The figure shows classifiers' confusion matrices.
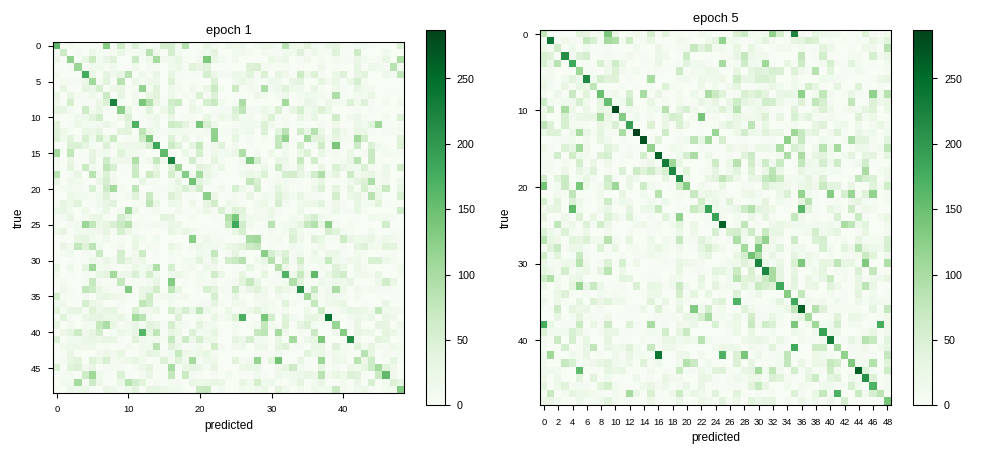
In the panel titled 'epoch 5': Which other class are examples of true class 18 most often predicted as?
45
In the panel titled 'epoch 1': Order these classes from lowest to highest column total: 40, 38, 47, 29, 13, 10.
47, 40, 38, 10, 29, 13
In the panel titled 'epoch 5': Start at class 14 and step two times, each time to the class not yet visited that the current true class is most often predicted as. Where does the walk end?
36
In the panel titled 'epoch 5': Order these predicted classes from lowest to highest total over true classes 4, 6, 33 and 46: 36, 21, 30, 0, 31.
21, 36, 0, 30, 31
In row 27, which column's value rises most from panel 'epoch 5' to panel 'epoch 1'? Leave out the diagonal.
28
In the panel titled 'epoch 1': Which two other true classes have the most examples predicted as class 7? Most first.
0, 39
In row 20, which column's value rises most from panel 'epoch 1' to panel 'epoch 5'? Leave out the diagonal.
0
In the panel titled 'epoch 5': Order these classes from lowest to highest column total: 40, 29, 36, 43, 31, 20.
20, 43, 40, 29, 31, 36
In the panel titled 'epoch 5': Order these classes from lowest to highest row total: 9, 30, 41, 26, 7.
7, 26, 41, 9, 30
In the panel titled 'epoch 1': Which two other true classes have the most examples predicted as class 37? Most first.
41, 44
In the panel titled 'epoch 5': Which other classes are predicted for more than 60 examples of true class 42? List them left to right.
1, 16, 25, 28, 34, 48
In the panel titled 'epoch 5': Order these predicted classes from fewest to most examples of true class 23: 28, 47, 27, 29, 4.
47, 27, 28, 29, 4
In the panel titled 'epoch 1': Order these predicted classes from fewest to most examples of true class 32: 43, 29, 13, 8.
43, 29, 13, 8
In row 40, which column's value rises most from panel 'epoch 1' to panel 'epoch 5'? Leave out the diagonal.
45
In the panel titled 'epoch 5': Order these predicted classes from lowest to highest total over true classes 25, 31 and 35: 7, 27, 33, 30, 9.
30, 7, 33, 9, 27
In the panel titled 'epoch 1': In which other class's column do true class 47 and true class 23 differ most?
3
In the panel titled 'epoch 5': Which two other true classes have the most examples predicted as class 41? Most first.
47, 15
